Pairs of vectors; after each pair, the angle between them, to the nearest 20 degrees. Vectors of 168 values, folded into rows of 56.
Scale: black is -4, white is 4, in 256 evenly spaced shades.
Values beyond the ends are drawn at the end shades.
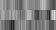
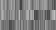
40 degrees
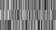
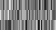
20 degrees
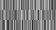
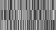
100 degrees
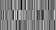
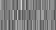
140 degrees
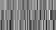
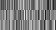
120 degrees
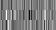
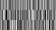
120 degrees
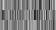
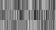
40 degrees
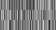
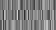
80 degrees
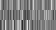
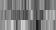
80 degrees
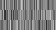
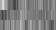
100 degrees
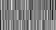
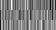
20 degrees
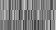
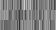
60 degrees
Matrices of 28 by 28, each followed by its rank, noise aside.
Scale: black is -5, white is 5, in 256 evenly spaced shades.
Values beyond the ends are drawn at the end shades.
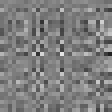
two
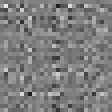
three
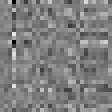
three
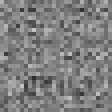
six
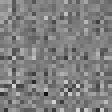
four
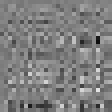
three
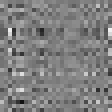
two
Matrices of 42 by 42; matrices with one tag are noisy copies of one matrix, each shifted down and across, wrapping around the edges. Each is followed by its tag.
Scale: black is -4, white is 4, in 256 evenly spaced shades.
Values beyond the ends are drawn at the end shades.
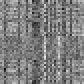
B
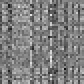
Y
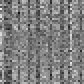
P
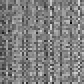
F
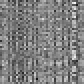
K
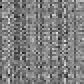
F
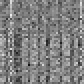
P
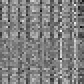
P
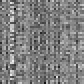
K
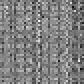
F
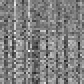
P
